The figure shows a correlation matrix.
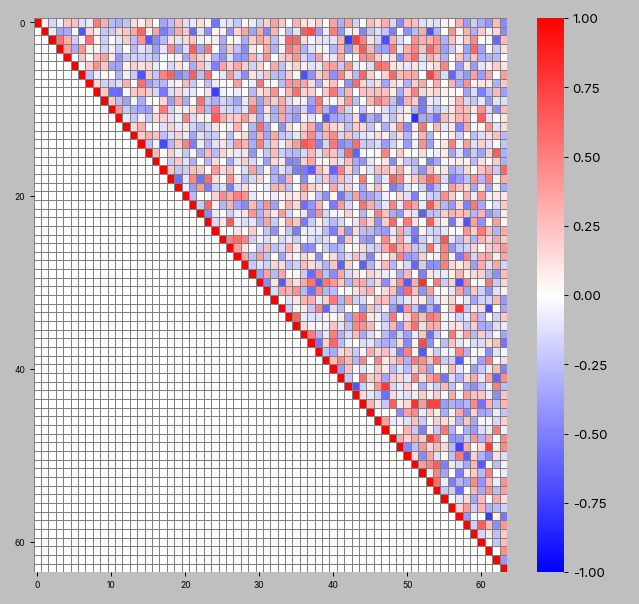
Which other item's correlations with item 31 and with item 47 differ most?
2
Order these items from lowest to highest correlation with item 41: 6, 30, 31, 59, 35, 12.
35, 31, 12, 30, 59, 6
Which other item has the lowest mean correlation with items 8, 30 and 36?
17
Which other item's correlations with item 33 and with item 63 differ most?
57
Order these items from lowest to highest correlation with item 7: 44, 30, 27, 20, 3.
3, 44, 20, 27, 30
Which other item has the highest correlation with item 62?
15
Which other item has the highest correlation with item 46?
5
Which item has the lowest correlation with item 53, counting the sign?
1
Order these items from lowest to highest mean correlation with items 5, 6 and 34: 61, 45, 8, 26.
45, 61, 8, 26
